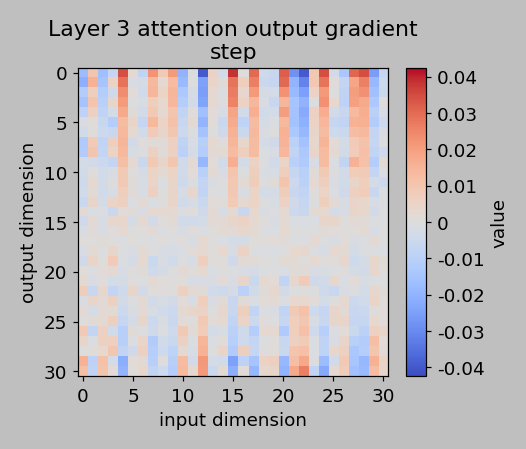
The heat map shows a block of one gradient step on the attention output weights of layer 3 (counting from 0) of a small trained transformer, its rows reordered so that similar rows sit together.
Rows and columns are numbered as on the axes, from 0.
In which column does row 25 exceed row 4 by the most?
22
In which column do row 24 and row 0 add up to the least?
12
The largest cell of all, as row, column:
0, 15
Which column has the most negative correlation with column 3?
5
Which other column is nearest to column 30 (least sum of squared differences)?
18
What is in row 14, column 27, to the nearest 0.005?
0.005
